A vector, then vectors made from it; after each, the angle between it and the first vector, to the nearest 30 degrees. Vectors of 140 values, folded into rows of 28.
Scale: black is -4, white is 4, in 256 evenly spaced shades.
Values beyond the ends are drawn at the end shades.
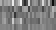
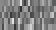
60 degrees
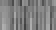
120 degrees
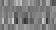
60 degrees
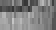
60 degrees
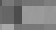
90 degrees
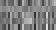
120 degrees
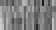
120 degrees
